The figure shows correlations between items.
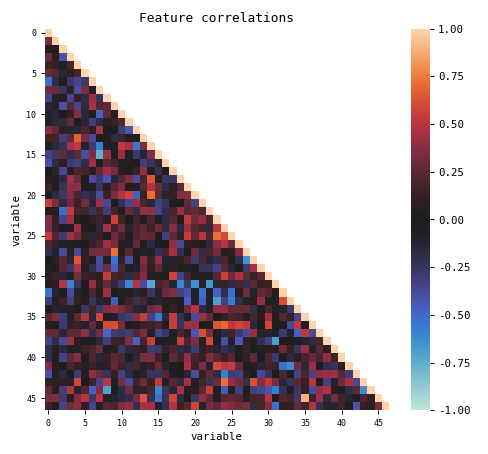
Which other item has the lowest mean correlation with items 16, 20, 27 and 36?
37
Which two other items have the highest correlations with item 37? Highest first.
21, 35
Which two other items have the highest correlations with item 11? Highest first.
20, 14
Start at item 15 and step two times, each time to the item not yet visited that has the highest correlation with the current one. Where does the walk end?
24
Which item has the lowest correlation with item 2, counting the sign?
22
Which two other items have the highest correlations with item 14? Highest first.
20, 18
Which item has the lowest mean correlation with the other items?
2
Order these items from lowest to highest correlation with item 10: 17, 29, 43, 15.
17, 29, 43, 15
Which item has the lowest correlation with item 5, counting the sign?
15
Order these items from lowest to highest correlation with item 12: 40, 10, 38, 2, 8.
38, 10, 40, 8, 2
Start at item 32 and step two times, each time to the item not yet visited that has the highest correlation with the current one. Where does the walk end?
29
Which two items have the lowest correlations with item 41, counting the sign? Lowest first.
33, 32
